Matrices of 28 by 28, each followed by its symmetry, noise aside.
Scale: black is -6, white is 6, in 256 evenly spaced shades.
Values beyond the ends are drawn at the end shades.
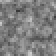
no symmetry.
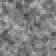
antisymmetric.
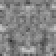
mirrored left to right.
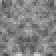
mirrored left to right.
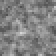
no symmetry.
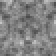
mirrored left to right.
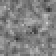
no symmetry.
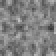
mirrored top to bottom.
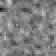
antisymmetric.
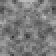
mirrored left to right.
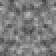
mirrored left to right.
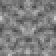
mirrored left to right.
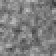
no symmetry.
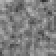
no symmetry.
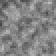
symmetric.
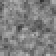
no symmetry.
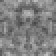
mirrored left to right.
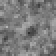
symmetric.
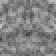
mirrored left to right.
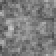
mirrored top to bottom.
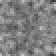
mirrored top to bottom.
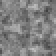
mirrored top to bottom.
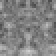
mirrored left to right.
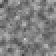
symmetric.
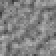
symmetric.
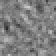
antisymmetric.
